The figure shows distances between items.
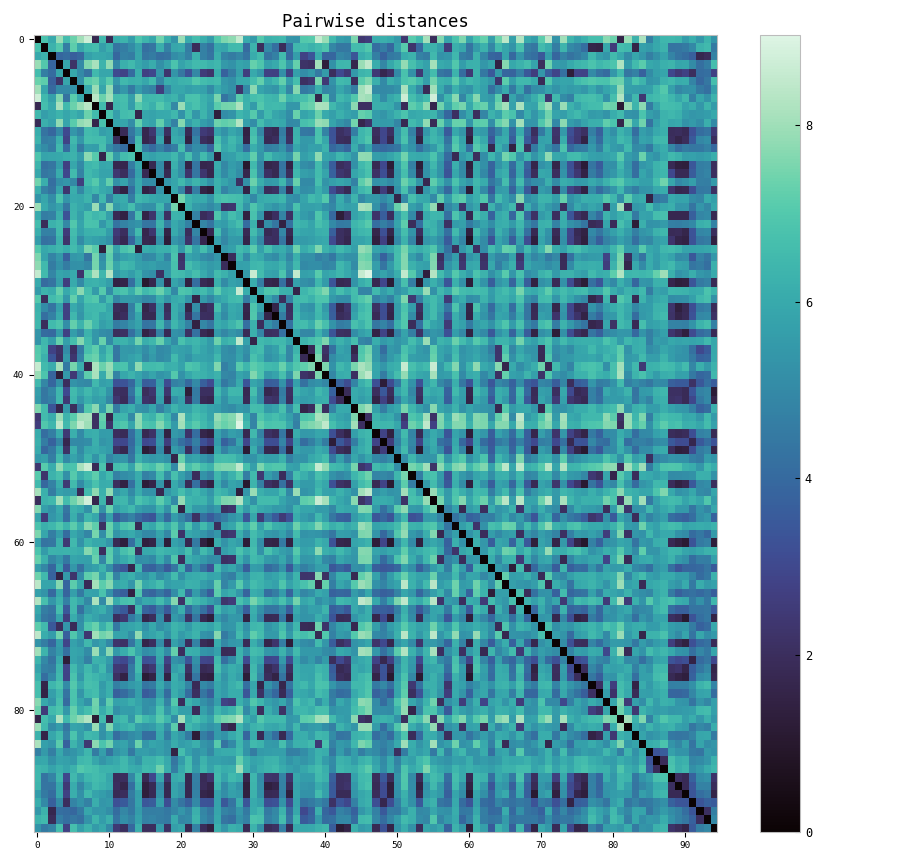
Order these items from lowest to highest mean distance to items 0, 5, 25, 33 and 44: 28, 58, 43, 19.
43, 58, 19, 28
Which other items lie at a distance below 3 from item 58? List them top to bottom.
9, 14, 25, 61
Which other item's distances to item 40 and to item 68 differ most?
3
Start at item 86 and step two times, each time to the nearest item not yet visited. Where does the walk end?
85
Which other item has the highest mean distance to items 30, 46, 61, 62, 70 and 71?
28
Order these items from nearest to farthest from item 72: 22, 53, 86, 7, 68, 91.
53, 91, 68, 22, 86, 7
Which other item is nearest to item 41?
48
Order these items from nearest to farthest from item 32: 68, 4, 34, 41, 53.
53, 4, 41, 68, 34
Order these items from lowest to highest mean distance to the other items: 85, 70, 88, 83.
88, 83, 85, 70
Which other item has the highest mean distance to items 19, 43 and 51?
67
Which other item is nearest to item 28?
54
